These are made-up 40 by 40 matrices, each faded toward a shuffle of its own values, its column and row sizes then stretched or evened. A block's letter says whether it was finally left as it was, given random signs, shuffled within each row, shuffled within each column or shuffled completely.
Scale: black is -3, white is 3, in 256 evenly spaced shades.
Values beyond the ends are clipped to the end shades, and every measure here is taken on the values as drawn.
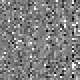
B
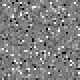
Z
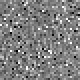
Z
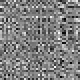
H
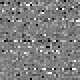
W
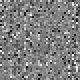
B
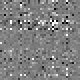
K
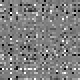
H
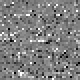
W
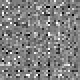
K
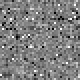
W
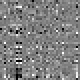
H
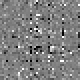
K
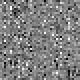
B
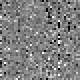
B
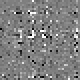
K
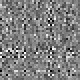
H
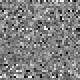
W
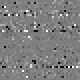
W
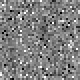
Z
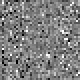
B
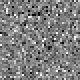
Z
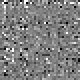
K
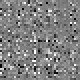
K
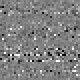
W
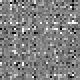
K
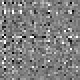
H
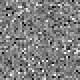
Z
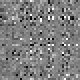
H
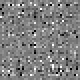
K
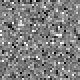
Z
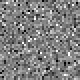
Z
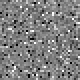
Z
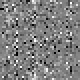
B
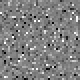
Z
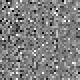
B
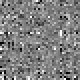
K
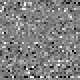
W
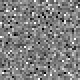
Z
